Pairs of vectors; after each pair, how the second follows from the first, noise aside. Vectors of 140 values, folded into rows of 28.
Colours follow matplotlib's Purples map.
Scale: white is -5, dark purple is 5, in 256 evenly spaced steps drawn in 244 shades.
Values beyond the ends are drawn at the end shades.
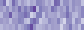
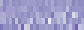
reversed, negated, partly zeroed.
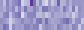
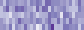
reversed.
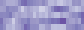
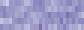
wrapped around, negated, shrunk.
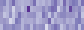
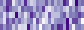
wrapped around, negated, scaled up.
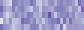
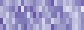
reversed.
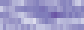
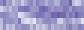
copied.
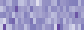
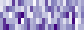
wrapped around, negated, scaled up.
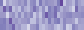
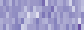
reversed, negated, partly zeroed.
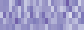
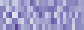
reversed.
